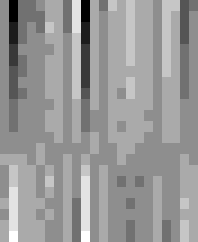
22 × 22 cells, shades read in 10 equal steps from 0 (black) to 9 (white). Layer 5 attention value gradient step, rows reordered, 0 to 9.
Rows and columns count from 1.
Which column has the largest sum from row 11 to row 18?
10
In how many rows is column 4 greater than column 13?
7
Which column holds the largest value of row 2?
9
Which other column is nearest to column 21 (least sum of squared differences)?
3
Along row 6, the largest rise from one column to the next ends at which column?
11
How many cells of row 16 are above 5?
9
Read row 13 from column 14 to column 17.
6 6 6 5
